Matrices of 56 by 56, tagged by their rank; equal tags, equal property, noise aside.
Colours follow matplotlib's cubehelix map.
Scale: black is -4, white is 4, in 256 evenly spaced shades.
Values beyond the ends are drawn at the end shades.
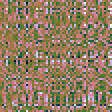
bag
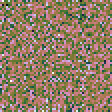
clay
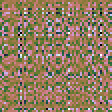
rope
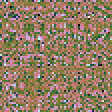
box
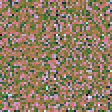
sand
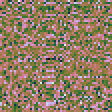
sand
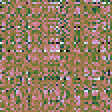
bag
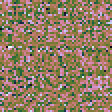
sand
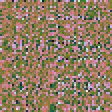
box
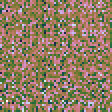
sand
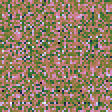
box
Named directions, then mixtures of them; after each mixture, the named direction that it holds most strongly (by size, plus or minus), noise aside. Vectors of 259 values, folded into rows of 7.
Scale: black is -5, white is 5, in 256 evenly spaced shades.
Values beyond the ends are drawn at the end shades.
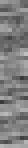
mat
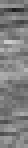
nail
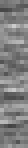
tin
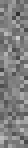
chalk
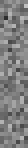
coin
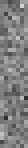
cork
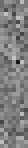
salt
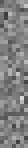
coin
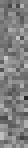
cork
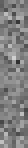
salt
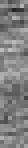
nail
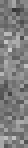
chalk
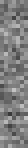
chalk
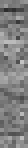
nail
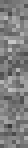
coin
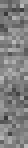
cork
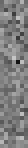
salt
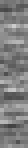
tin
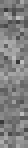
salt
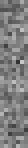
salt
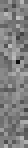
salt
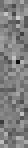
salt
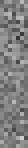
salt
